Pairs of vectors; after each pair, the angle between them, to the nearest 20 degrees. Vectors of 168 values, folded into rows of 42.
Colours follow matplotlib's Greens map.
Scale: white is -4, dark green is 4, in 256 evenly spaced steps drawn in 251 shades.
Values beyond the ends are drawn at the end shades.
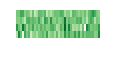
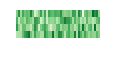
80 degrees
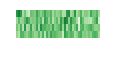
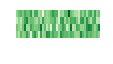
80 degrees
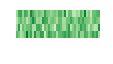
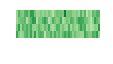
40 degrees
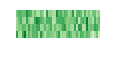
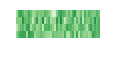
80 degrees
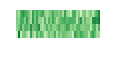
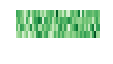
80 degrees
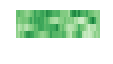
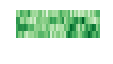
140 degrees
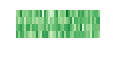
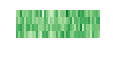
20 degrees
